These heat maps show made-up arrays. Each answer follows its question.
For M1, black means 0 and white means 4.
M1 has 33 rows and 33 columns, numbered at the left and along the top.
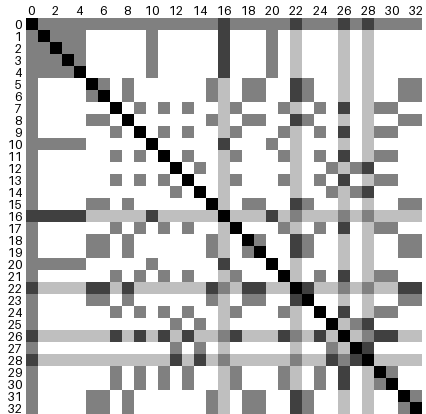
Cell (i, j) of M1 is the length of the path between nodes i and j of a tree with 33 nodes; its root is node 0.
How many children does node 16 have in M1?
6
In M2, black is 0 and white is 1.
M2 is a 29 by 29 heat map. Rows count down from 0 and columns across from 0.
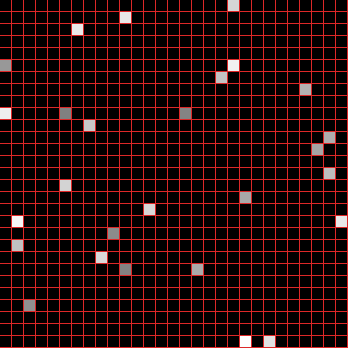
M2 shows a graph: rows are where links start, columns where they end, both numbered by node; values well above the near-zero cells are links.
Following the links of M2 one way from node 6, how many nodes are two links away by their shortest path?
2
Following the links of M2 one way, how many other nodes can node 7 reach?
10
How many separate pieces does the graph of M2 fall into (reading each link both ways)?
10
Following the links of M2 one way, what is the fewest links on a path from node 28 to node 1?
2
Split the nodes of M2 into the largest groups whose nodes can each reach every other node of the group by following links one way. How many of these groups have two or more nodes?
2
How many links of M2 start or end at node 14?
1
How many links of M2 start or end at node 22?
3
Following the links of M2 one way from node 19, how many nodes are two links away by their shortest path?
3
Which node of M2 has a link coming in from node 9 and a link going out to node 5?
node 15
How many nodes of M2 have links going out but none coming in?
4
